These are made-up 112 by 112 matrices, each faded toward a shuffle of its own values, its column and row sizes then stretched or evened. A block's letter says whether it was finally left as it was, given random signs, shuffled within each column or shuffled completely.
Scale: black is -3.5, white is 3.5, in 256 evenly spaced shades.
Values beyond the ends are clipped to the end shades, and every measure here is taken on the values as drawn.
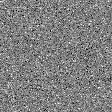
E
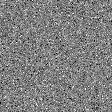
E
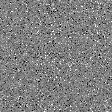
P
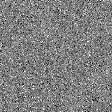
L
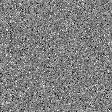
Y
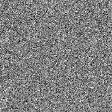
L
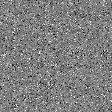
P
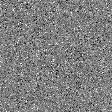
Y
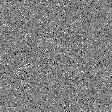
P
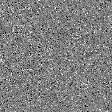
P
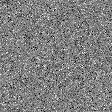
E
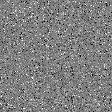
P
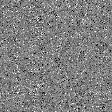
P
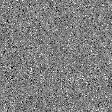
P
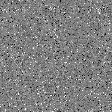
L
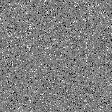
Y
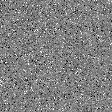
P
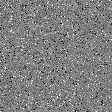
E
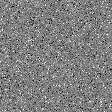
E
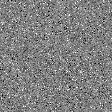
P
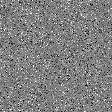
Y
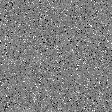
Y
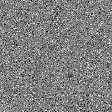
L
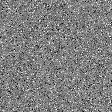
E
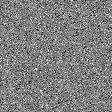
E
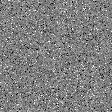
E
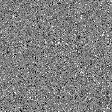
L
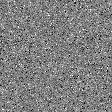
E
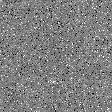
E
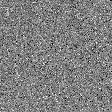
E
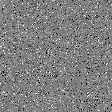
L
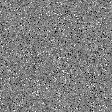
Y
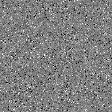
P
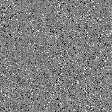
L
